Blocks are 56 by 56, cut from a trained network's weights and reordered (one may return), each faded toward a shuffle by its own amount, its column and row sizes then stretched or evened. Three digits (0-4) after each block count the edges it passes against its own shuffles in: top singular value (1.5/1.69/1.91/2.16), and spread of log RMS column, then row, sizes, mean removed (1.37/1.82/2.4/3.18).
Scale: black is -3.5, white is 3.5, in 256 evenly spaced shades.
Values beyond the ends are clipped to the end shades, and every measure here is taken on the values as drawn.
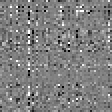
3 3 3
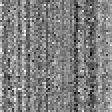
4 3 0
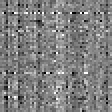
4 2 3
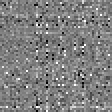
0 2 1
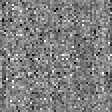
0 0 1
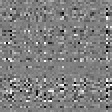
3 3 4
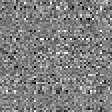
2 1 3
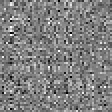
3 3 1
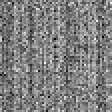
3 0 0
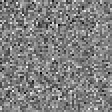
1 0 1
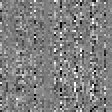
1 4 0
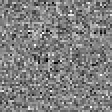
0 0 2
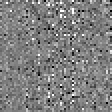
0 3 1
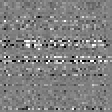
3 1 4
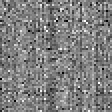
1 0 1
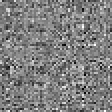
3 2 2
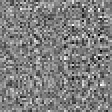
3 3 1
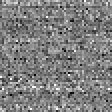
1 0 1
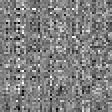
3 3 2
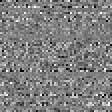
0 0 4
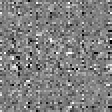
0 3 3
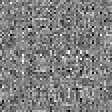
2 3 2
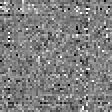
0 1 1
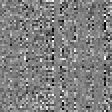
1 4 1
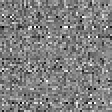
1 1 3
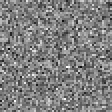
1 0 0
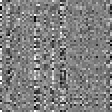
4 4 0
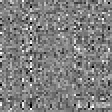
3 3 1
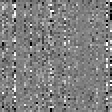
1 4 0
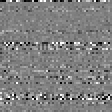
1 0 4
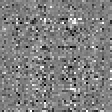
1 3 3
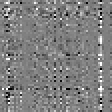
4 4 3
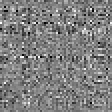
3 2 3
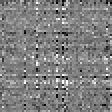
3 3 2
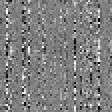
3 4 1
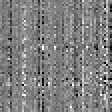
4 4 1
